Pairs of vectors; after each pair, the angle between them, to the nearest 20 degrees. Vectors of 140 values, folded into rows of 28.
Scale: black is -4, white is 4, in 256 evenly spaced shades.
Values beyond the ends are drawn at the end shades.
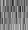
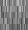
140 degrees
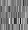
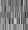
140 degrees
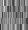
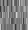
140 degrees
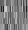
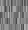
120 degrees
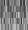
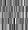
100 degrees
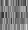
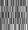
40 degrees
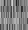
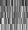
120 degrees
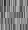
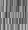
140 degrees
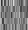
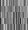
140 degrees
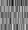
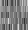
80 degrees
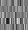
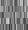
140 degrees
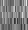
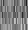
160 degrees
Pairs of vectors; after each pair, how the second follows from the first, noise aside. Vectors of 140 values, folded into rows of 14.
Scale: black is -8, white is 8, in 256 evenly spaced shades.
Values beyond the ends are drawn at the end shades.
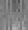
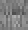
wrapped around, negated.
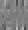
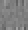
shrunk.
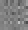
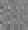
reversed, shrunk.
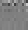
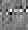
wrapped around, negated, scaled up.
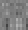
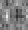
wrapped around, negated, scaled up.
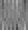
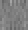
reversed, negated, shrunk.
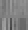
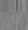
reversed, shrunk.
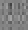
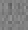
shrunk.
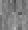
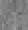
shrunk.
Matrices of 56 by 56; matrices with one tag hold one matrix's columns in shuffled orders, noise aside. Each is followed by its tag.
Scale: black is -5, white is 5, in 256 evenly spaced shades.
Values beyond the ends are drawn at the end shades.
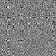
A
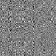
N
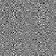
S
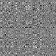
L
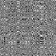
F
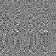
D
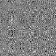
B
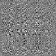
D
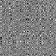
F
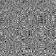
B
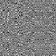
S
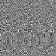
D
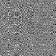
S
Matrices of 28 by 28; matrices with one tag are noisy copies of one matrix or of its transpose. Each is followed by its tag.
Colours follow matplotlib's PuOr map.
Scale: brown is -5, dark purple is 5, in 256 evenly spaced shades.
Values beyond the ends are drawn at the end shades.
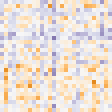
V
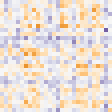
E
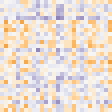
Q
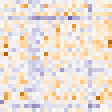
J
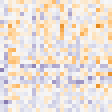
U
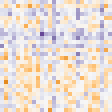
V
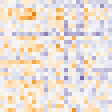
U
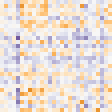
Q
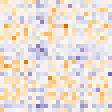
E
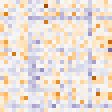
J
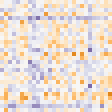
J
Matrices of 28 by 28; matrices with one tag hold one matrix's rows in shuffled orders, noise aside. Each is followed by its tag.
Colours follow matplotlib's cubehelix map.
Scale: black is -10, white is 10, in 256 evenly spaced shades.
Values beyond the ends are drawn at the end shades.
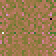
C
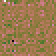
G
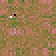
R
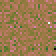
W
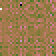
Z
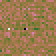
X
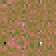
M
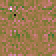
R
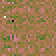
G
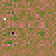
G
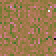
W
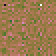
M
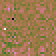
G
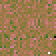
W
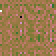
Z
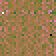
C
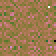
W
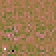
G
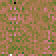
R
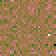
W
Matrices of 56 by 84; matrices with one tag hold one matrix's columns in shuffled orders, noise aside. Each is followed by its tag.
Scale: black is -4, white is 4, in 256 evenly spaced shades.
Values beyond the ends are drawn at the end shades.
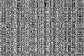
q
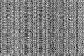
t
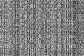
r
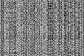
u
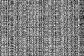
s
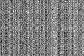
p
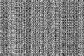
t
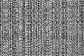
u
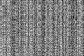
s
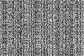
r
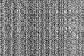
p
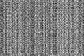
t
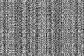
t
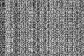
q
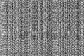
u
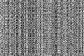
t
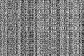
p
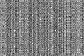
t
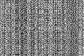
p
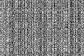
q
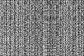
s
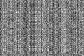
q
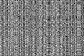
s
